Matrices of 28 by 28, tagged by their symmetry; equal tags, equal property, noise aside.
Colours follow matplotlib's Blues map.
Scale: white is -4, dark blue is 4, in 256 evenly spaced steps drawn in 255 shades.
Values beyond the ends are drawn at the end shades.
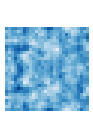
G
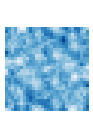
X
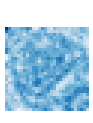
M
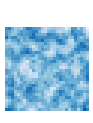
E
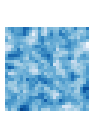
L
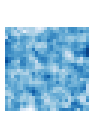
L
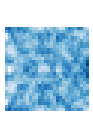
G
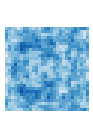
G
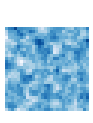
L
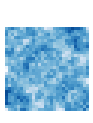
M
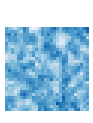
E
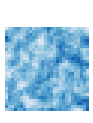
E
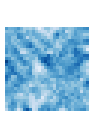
L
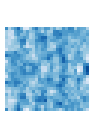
G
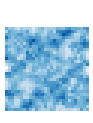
X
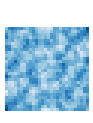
X
